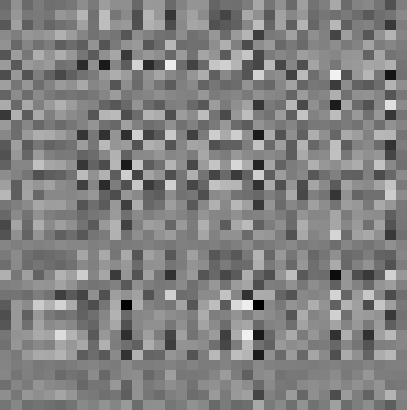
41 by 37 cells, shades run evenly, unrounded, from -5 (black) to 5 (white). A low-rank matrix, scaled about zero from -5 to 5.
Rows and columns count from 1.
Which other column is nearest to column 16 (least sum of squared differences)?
21
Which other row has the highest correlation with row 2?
35
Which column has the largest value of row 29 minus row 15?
36
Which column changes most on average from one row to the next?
24
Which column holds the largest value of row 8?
31
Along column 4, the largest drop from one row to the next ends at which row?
18
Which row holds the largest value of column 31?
8
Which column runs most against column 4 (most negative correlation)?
12
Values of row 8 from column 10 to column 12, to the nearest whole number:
1 2 1
